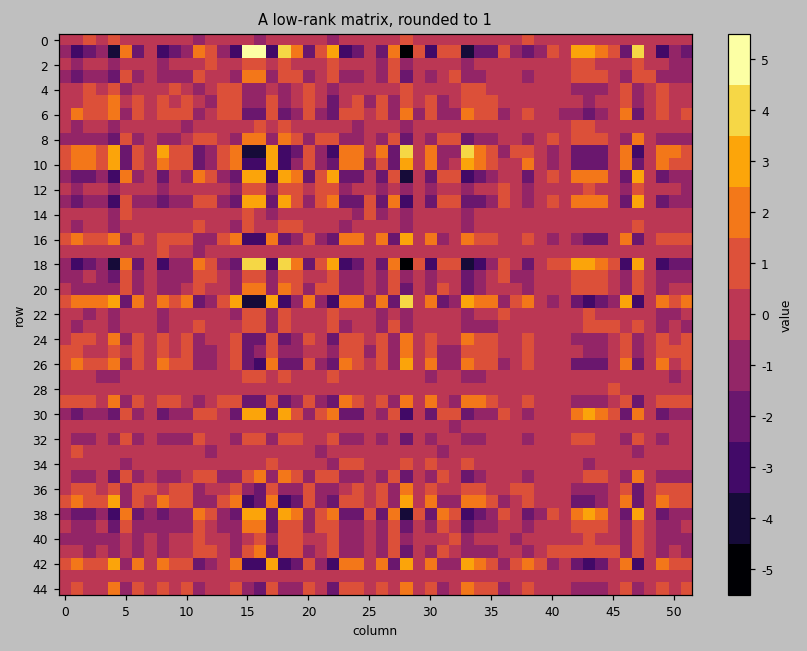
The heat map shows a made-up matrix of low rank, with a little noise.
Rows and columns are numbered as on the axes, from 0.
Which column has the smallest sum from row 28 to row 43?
28
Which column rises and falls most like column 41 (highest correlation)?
29
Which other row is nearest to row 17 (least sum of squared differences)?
43
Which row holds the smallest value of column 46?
18
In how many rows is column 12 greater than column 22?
16
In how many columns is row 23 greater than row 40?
12
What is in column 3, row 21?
2
